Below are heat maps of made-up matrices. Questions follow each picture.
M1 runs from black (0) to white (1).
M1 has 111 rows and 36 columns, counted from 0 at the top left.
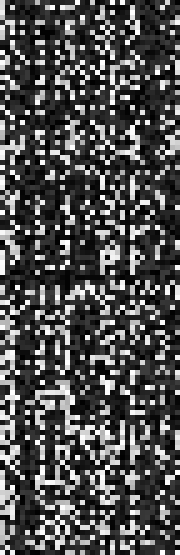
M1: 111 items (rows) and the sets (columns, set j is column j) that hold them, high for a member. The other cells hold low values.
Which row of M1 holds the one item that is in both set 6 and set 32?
80
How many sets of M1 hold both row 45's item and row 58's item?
4
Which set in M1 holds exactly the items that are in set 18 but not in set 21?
15
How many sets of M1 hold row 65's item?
10
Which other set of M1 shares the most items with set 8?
11
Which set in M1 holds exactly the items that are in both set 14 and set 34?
4
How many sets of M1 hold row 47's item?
4
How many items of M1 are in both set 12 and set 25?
3
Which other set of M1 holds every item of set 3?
26
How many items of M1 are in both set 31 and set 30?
0
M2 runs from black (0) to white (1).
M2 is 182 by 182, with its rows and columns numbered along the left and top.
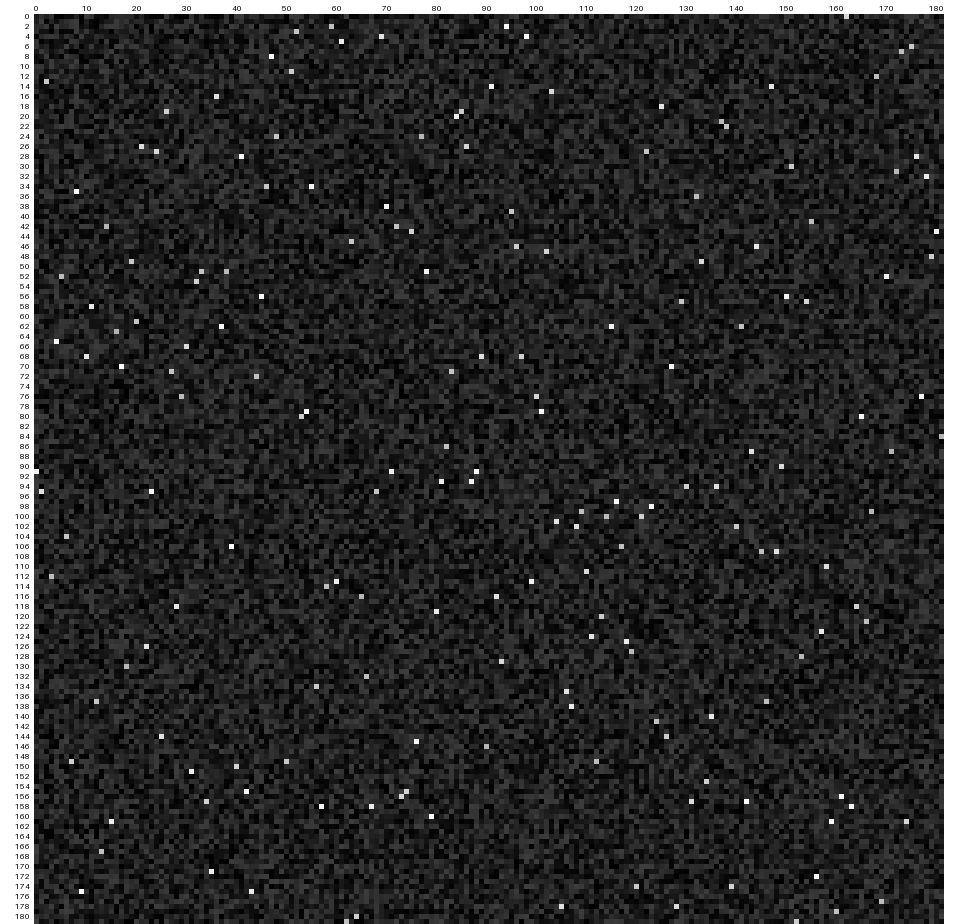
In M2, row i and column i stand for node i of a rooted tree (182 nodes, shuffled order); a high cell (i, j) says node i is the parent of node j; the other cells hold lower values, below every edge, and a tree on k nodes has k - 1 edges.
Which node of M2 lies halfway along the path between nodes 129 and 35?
87
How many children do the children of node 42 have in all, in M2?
3
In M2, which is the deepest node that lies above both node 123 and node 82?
26
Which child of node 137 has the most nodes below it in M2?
146
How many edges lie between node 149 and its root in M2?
7
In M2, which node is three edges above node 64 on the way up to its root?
175
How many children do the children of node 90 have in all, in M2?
3
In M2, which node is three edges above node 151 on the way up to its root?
132
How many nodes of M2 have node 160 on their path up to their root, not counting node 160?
11
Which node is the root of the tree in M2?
49
